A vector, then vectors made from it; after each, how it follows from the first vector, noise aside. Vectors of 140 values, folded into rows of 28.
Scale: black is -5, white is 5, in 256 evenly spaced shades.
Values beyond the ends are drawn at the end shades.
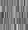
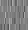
reversed, negated, partly zeroed.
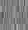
shrunk.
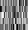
negated, scaled up.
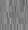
wrapped around, shrunk.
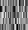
negated, scaled up.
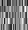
wrapped around, scaled up.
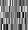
wrapped around, negated, scaled up.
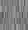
shrunk.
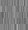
shrunk.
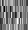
wrapped around, negated, scaled up.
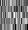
wrapped around, scaled up.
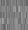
wrapped around, shrunk.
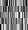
wrapped around, scaled up.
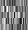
wrapped around, scaled up.
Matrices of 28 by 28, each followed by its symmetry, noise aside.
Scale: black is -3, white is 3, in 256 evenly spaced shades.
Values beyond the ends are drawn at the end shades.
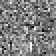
antisymmetric.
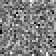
antisymmetric.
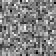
mirrored top to bottom.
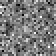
mirrored top to bottom.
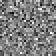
mirrored left to right.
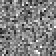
no symmetry.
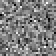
antisymmetric.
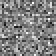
mirrored left to right.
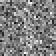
same after a half turn.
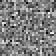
same after a half turn.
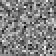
no symmetry.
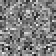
mirrored left to right.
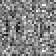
mirrored top to bottom.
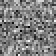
mirrored left to right.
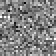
same after a half turn.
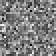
mirrored top to bottom.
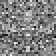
mirrored left to right.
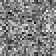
mirrored top to bottom.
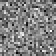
symmetric across the other diagonal.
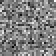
symmetric across the other diagonal.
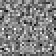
mirrored left to right.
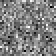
mirrored left to right.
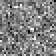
antisymmetric.
